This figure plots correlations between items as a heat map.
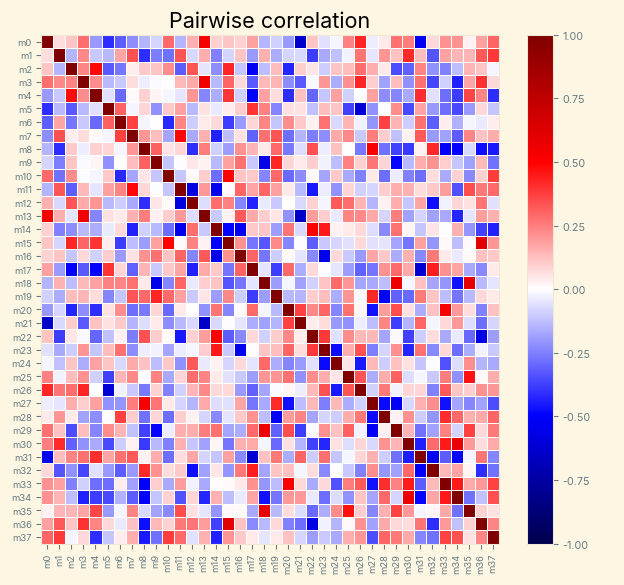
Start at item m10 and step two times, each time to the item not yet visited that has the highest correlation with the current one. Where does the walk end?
m36
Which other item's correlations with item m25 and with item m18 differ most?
m9
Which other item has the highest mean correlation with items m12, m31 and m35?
m4
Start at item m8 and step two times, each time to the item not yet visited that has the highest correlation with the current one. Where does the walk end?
m19
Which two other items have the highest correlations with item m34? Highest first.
m30, m33
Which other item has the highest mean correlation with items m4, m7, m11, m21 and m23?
m31
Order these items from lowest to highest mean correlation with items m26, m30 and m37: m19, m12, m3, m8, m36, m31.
m8, m31, m19, m12, m3, m36
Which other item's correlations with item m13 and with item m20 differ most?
m21
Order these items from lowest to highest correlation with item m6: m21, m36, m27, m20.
m27, m36, m21, m20
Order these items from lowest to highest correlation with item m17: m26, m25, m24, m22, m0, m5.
m26, m25, m24, m22, m0, m5
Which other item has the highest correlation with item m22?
m14
